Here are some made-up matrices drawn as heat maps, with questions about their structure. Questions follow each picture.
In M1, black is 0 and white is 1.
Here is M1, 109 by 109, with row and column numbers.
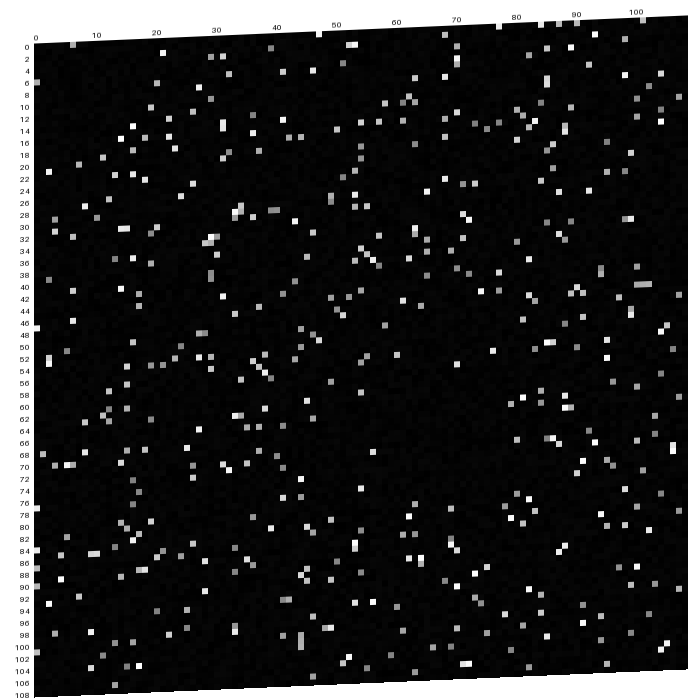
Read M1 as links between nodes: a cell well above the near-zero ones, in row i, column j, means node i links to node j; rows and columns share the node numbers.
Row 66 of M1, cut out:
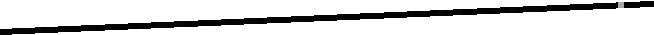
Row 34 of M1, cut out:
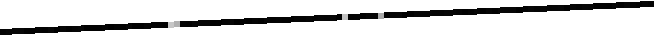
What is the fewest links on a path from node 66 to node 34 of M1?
6
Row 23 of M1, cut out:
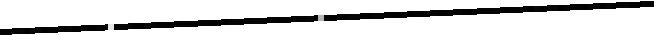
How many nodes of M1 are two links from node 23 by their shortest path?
10
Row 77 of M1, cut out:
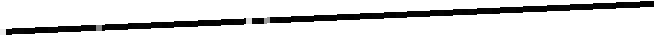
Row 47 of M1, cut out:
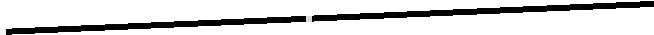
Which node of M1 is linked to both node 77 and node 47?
node 0
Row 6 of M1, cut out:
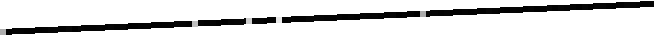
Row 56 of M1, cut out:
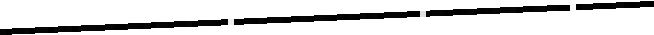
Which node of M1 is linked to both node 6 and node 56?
node 70
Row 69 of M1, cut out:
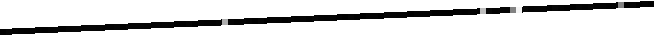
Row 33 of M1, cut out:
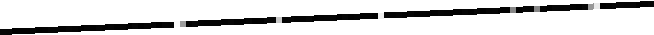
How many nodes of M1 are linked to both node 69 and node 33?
1
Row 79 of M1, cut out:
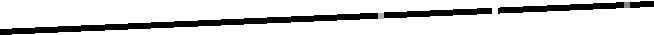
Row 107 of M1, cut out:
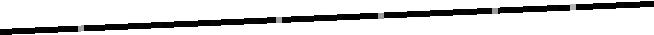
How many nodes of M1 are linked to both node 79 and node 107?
2
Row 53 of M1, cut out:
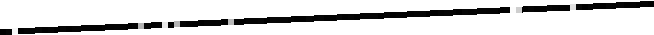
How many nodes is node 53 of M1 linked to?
8
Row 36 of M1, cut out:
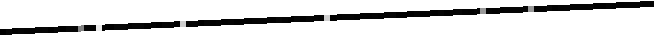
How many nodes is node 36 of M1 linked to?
6
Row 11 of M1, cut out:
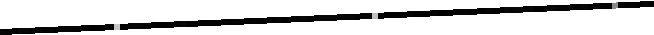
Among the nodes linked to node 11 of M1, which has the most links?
node 19
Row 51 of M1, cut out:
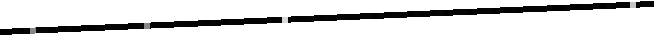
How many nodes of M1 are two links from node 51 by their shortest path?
6
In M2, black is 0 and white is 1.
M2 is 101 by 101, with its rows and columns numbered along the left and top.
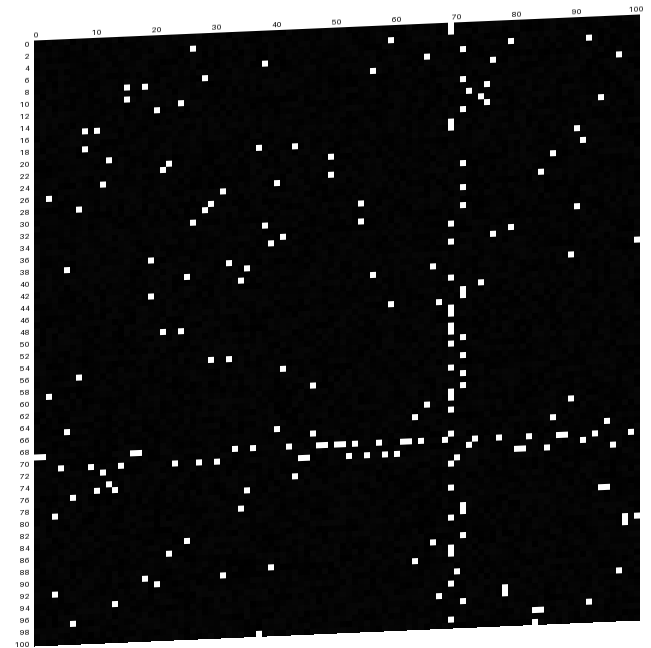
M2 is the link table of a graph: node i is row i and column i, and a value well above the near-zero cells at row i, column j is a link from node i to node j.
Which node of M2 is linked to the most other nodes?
node 69
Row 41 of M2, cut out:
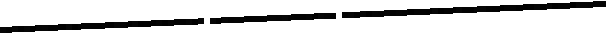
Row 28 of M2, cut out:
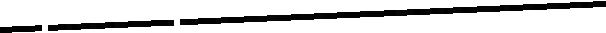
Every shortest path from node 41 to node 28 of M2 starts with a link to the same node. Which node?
node 56
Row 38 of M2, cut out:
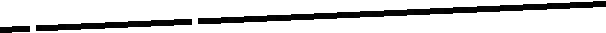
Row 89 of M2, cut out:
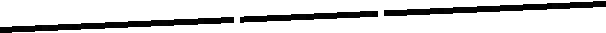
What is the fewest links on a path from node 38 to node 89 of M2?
4
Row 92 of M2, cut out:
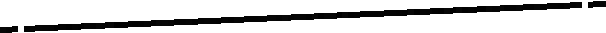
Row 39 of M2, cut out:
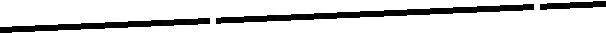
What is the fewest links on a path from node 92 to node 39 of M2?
5
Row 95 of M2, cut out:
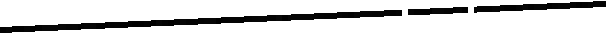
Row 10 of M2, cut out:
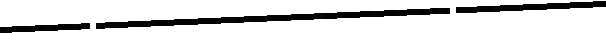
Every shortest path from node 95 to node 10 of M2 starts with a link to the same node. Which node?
node 78
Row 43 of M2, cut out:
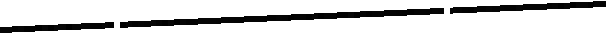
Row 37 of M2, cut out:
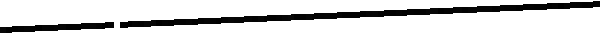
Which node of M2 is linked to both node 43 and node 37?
node 19
